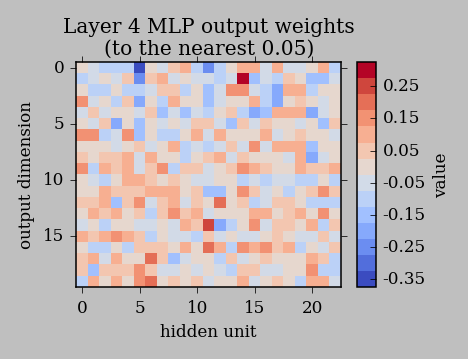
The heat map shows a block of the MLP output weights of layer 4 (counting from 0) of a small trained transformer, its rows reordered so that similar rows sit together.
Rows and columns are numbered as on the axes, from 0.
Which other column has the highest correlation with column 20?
9
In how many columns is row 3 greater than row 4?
11
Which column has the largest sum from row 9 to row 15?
4
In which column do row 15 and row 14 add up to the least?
12
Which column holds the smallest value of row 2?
17
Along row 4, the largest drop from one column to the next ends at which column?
20
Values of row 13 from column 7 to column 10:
0.05 0.15 0.05 0.1
